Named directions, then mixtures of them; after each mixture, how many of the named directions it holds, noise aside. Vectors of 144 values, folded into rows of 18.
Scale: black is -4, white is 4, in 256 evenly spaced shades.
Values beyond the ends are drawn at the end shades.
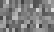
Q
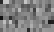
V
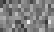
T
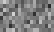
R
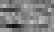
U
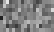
three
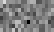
two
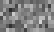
four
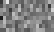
four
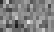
four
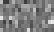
one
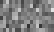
one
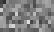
four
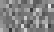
four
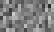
three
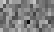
three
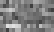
two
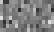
two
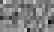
two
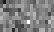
three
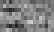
two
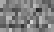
three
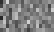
three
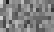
three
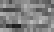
one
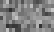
two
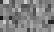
one
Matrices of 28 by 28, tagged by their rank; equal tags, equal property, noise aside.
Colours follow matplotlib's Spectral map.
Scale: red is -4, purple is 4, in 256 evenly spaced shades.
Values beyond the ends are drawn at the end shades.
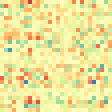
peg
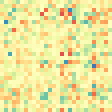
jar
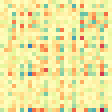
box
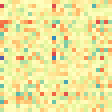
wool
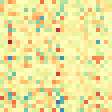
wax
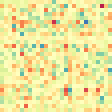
peg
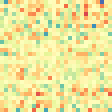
jar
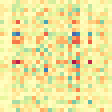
wool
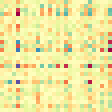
box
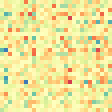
jar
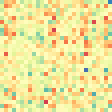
peg
